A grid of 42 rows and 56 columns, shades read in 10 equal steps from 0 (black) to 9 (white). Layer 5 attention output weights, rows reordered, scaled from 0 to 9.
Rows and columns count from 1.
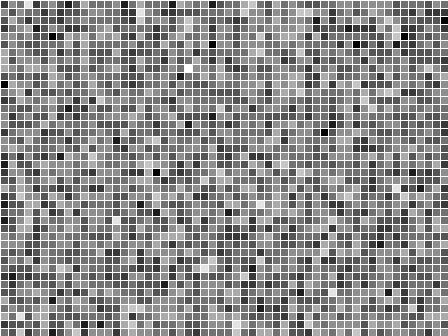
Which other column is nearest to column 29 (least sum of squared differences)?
14
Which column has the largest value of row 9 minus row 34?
24
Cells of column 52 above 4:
7
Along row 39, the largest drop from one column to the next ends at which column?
53
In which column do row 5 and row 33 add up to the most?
33
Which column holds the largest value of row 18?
20
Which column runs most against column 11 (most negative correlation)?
30
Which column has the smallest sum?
1
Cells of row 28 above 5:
10
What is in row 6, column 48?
2
